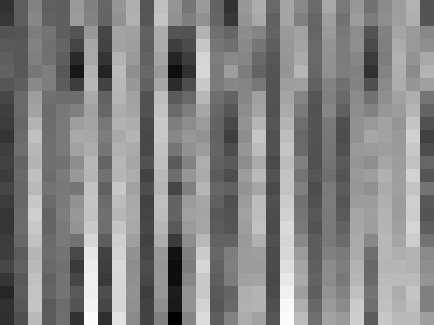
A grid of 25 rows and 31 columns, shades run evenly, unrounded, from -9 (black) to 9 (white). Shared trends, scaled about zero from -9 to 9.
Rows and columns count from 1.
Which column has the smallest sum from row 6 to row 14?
1
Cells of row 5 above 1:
11
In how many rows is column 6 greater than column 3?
2
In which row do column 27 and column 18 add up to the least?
6
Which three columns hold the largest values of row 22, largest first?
7, 21, 9
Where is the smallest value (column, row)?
13, 25
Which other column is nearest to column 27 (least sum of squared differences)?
14
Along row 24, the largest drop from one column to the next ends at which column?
8
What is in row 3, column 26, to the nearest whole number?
1
